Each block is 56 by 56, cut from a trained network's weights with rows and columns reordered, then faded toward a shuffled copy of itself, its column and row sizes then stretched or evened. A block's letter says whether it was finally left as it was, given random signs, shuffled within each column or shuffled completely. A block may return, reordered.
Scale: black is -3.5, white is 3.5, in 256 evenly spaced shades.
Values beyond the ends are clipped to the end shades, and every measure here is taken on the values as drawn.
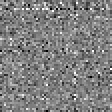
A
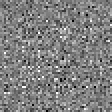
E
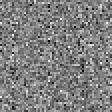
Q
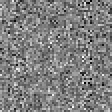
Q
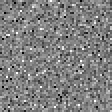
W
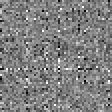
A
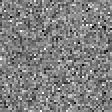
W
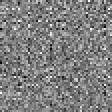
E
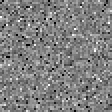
W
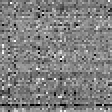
E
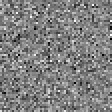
A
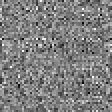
E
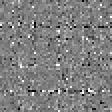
A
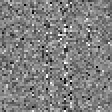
Q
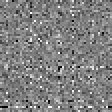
A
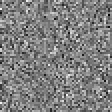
Q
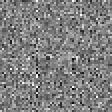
E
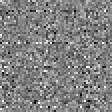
A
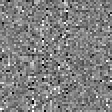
Q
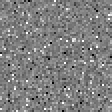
W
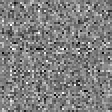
E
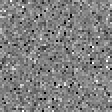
W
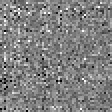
A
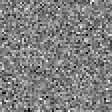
W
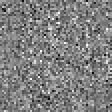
Q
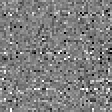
A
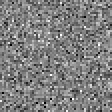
W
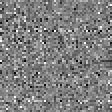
A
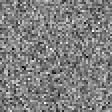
W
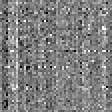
E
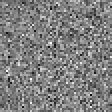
Q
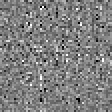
A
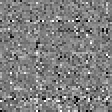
A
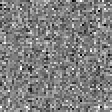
A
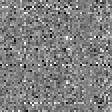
A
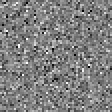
Q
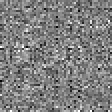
E
